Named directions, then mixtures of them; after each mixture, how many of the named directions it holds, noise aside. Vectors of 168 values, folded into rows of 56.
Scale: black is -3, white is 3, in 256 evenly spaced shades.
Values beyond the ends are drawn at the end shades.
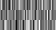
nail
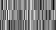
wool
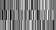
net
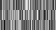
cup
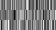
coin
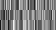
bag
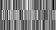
two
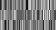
three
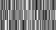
four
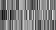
three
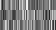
three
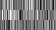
four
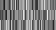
four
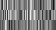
one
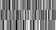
one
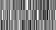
three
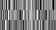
three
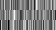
two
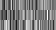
three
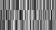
three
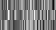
three
